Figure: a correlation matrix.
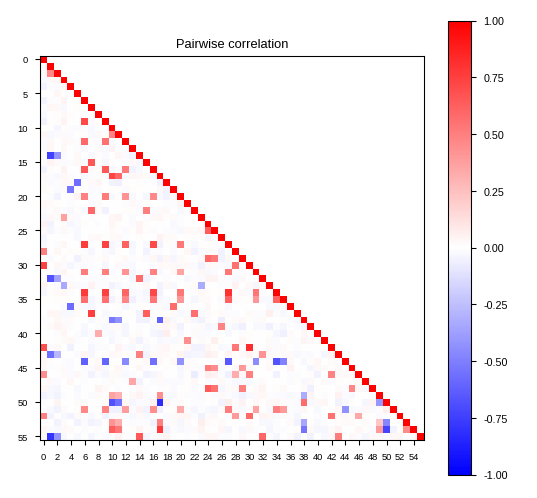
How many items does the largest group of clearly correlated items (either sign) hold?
11
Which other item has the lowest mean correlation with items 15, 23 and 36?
4
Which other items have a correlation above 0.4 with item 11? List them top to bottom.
10, 17, 54
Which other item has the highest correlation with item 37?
7
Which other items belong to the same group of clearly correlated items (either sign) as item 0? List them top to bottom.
28, 30, 42, 46, 52
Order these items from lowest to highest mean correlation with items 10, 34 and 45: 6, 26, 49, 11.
26, 49, 11, 6
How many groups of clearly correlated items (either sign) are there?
13
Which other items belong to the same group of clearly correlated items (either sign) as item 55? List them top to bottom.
1, 2, 14, 32, 43
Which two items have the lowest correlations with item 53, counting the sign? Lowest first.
50, 38
